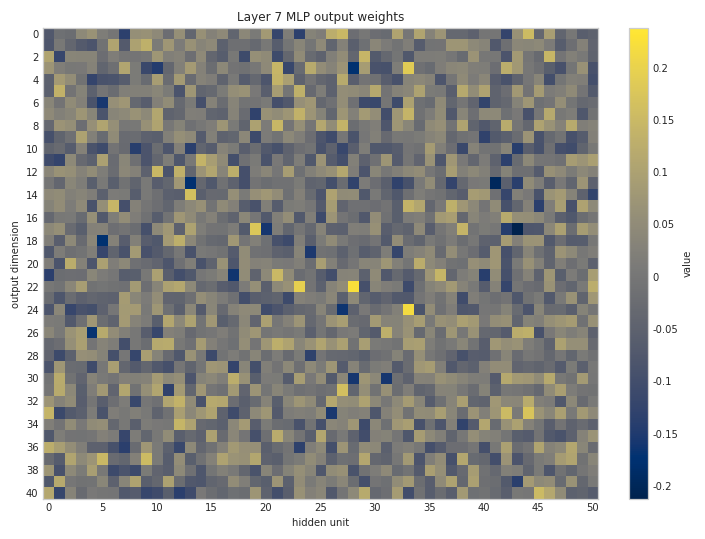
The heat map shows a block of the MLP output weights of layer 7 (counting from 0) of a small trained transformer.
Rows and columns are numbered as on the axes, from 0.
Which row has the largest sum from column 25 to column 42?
25
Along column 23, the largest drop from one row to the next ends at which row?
23
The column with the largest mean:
27
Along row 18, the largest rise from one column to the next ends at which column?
6
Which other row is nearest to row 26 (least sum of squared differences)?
20
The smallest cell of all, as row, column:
17, 43
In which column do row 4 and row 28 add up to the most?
21
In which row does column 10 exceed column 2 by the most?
24
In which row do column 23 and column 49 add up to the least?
0
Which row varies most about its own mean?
3
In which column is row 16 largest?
42
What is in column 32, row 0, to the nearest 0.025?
0.1
